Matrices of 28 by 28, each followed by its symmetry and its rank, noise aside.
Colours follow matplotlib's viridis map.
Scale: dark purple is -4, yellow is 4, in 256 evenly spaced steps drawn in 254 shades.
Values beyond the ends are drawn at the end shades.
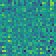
no symmetry, rank four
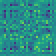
symmetric, rank three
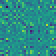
symmetric, rank three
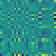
antisymmetric, rank two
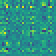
no symmetry, rank three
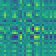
no symmetry, rank two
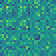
symmetric, rank four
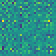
no symmetry, rank four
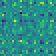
no symmetry, rank three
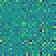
symmetric, rank four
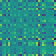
no symmetry, rank two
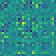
symmetric, rank four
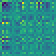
symmetric, rank two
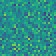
antisymmetric, rank four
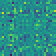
antisymmetric, rank four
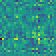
no symmetry, rank three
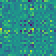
no symmetry, rank three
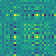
symmetric, rank two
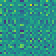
no symmetry, rank three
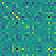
symmetric, rank three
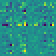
no symmetry, rank three
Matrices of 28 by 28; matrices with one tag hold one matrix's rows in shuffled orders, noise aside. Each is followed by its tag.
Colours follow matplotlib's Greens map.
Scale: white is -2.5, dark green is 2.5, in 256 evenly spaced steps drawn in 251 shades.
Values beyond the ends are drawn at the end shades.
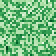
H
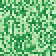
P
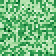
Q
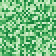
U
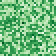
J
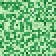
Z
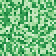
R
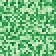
Q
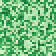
R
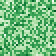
P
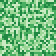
Q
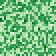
H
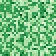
R
